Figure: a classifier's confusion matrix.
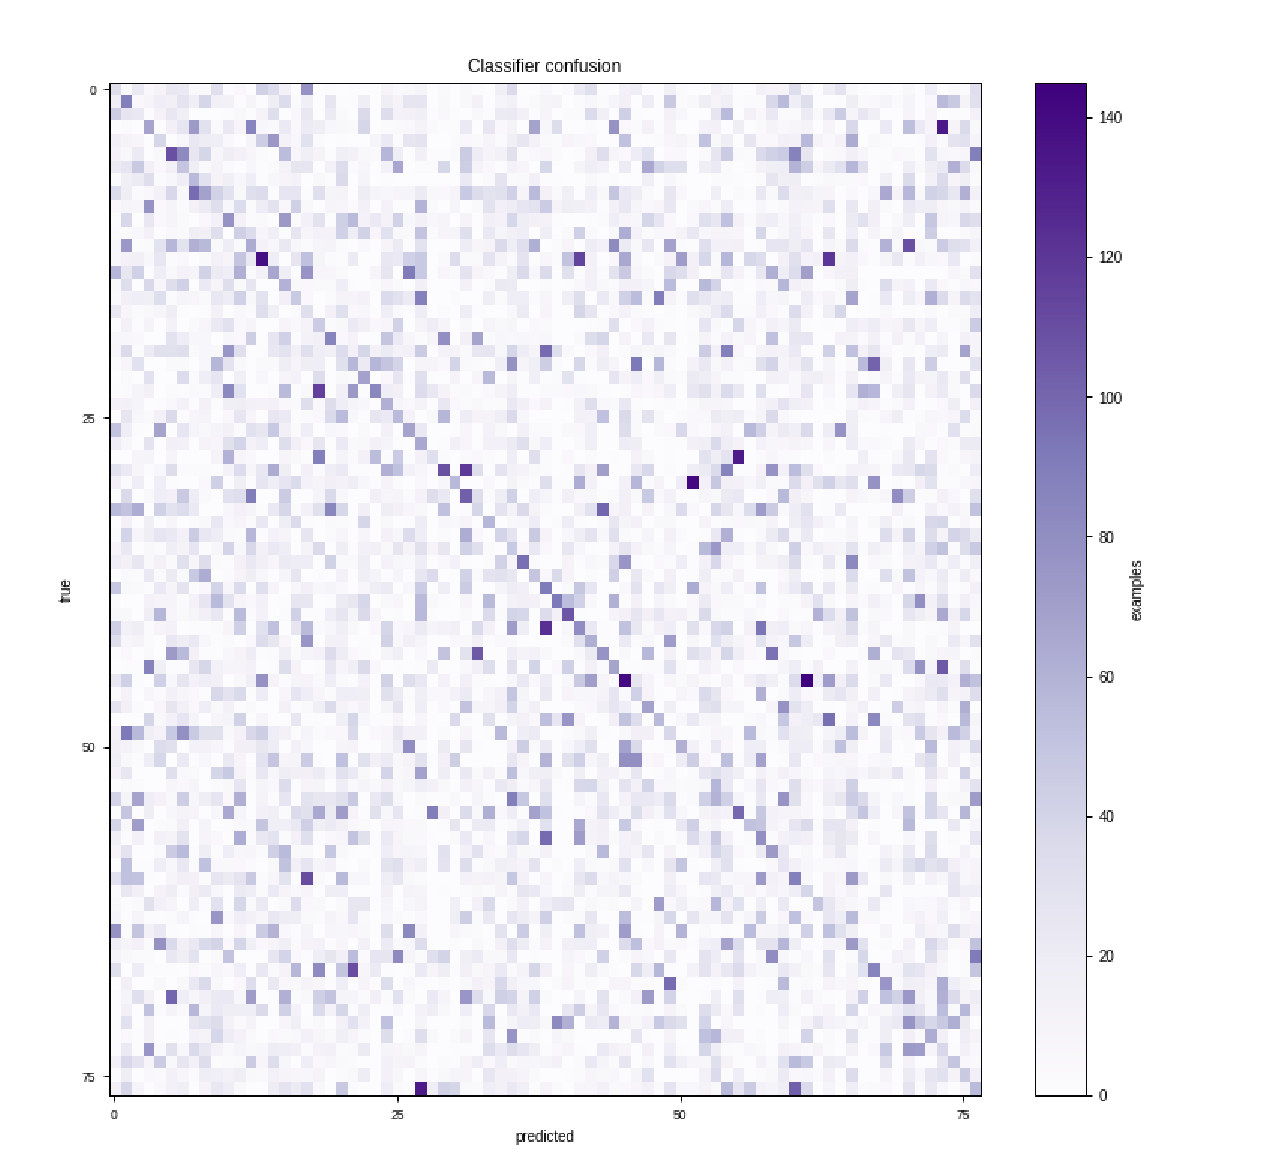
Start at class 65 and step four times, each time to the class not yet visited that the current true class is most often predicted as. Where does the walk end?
64
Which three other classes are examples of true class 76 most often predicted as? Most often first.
27, 60, 54
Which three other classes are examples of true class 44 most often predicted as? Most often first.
73, 3, 71
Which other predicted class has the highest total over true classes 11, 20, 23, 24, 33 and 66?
10
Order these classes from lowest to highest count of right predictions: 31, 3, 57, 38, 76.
76, 3, 57, 38, 31
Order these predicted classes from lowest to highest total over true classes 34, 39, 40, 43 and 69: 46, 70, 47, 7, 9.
46, 7, 9, 47, 70
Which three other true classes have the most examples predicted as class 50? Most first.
13, 64, 59
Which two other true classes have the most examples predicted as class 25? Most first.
66, 6
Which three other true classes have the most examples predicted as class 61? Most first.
45, 14, 4
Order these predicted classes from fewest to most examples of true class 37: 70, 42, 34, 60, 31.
42, 60, 34, 31, 70
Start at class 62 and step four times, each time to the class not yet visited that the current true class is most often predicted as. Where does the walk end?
3
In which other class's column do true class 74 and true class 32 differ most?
43
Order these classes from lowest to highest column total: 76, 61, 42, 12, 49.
42, 12, 49, 61, 76
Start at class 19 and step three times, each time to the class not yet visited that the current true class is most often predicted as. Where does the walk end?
12
